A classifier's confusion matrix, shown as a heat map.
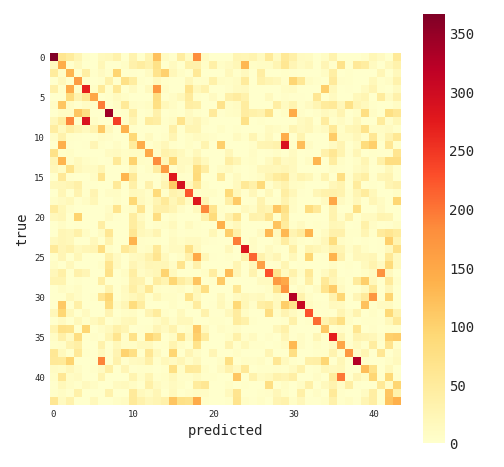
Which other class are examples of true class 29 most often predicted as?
35
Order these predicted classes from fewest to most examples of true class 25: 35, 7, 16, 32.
16, 7, 32, 35
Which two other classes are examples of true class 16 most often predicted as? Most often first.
15, 26
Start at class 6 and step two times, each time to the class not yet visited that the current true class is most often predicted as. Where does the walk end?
24
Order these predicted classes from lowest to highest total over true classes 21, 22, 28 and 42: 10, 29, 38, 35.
38, 35, 10, 29
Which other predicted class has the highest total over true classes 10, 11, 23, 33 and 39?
29
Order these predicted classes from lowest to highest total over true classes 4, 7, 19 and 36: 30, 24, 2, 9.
9, 24, 2, 30
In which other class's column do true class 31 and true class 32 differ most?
39
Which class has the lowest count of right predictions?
41
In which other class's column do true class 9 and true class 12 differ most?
6
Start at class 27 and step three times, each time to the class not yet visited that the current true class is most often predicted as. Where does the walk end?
18
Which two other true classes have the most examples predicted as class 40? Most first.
30, 11
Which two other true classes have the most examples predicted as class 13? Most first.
4, 0
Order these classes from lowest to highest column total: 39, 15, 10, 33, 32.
33, 32, 39, 15, 10
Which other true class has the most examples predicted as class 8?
2
